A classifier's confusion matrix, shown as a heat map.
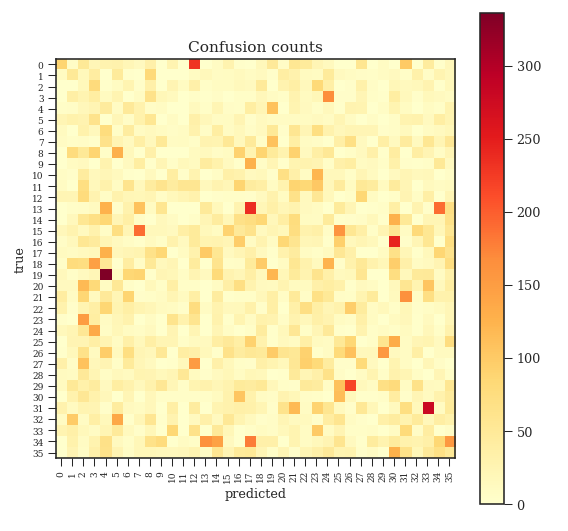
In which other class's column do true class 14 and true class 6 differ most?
30
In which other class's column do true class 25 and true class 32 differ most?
5
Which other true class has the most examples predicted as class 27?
12
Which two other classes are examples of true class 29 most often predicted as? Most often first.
26, 25
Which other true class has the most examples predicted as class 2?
23
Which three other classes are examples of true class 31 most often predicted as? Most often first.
33, 21, 23
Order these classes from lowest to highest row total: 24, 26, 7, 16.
24, 7, 16, 26
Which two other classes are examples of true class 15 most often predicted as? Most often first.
7, 25
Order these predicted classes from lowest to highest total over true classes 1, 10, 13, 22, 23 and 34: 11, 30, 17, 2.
11, 30, 2, 17
